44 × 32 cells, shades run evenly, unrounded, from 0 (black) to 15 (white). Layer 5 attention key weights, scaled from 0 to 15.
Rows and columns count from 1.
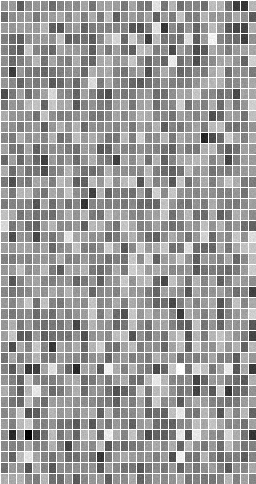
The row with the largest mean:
23
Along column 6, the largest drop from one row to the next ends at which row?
12
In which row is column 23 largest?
34
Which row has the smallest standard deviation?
33
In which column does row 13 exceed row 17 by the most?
18
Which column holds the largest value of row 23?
24
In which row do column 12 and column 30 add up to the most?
28
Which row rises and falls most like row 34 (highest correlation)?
40
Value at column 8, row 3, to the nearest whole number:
5
